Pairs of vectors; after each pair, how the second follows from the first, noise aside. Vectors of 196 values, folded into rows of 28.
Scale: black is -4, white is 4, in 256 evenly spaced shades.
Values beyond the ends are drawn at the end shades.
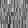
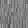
shrunk.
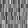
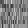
shuffled.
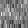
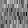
reversed, negated.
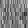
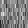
reversed, negated.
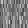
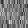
sign-scrambled.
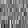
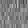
reversed, shrunk.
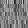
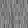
reversed, shrunk.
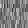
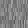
reversed, shrunk.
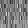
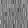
wrapped around, shrunk.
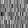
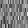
wrapped around, negated.
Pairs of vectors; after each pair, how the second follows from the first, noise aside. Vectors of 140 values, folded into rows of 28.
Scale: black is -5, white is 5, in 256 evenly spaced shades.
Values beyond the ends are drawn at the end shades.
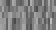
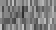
sign-scrambled.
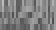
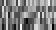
reversed, negated, scaled up.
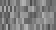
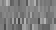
wrapped around, partly zeroed.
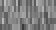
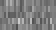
wrapped around, partly zeroed.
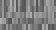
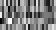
negated, scaled up.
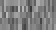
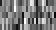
reversed, negated, scaled up.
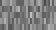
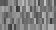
sign-scrambled.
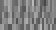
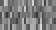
sign-scrambled.
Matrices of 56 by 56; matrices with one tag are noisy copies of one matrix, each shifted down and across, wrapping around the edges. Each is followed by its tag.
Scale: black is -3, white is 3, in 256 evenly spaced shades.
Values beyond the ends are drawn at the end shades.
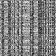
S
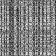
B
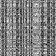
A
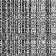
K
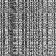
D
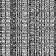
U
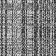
K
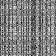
B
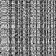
A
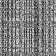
B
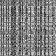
B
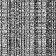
U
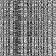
D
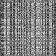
D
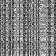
A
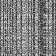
D
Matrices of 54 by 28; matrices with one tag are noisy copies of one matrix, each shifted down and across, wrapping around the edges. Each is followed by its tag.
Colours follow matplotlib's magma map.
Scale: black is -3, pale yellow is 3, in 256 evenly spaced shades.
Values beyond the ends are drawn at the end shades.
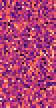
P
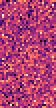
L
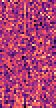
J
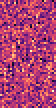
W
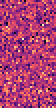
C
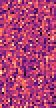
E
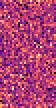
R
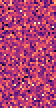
P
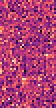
E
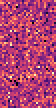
R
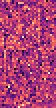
J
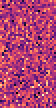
P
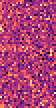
R
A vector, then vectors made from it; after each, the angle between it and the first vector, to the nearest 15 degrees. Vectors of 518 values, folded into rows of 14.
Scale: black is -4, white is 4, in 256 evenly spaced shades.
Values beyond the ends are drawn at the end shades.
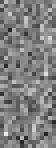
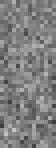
45 degrees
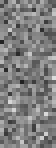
120 degrees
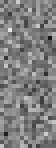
150 degrees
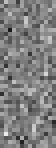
15 degrees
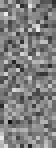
90 degrees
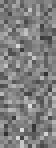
150 degrees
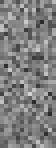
60 degrees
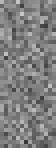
120 degrees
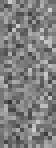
60 degrees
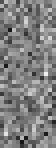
15 degrees
